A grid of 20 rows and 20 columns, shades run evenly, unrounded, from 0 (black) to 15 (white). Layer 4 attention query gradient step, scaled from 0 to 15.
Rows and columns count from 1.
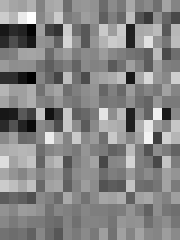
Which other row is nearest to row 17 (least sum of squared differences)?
20
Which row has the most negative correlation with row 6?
12
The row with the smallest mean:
10
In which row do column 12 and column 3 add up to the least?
7
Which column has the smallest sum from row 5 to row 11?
15
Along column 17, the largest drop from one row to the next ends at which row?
13
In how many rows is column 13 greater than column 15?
8
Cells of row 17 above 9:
7
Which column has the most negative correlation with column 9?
18
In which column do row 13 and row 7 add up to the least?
4
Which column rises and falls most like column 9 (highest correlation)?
6
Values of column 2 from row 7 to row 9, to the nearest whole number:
3 9 8
